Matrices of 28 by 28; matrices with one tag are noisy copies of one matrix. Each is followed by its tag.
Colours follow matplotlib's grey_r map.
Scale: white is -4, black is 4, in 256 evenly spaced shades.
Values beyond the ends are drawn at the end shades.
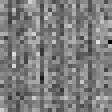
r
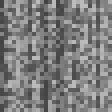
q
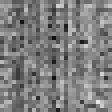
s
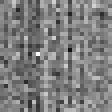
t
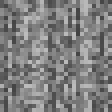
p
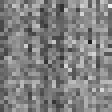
q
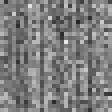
r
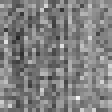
s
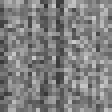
q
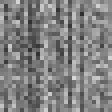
t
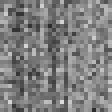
s
